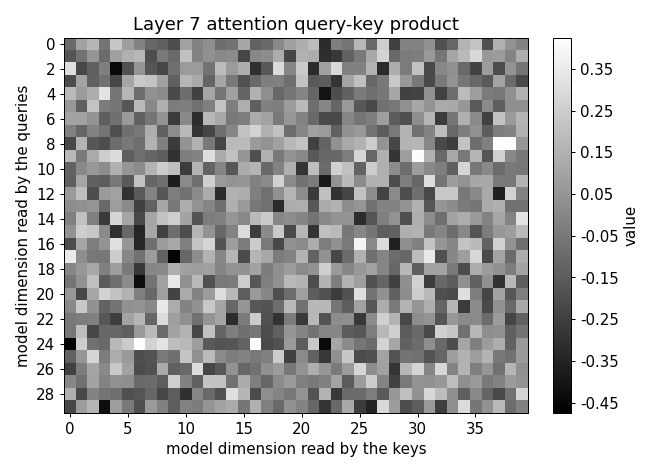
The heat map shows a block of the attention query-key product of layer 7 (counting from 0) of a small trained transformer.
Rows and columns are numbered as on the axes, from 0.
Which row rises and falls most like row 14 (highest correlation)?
29
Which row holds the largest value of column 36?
25
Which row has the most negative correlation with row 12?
22
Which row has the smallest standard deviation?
18
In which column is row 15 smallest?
6
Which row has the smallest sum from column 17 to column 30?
4
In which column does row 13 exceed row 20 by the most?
23
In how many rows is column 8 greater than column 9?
19
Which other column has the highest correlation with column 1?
7
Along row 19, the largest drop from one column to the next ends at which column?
31
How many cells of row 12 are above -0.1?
28
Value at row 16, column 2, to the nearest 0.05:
-0.05
